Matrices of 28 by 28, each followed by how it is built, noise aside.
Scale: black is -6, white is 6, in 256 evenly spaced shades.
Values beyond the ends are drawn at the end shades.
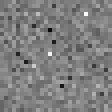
sparse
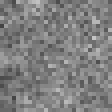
smooth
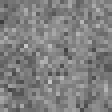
smooth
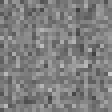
blocks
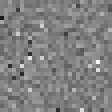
sparse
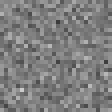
noise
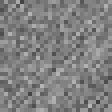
Hankel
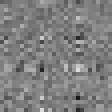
low rank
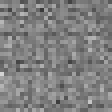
blocks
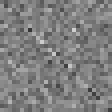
diagonal
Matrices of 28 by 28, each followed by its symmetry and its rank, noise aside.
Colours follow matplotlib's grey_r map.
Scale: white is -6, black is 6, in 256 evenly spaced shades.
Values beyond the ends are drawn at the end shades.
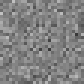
symmetric, rank six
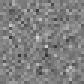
symmetric, rank seven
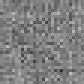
no symmetry, rank eight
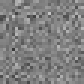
antisymmetric, rank eight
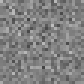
symmetric, rank eight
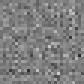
antisymmetric, rank six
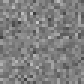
no symmetry, rank eight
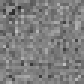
symmetric, rank seven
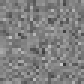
no symmetry, rank eight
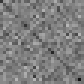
symmetric, rank seven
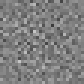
no symmetry, rank eight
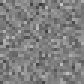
antisymmetric, rank eight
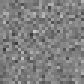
antisymmetric, rank eight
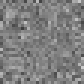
no symmetry, rank six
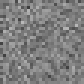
symmetric, rank eight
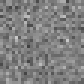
no symmetry, rank six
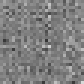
no symmetry, rank six
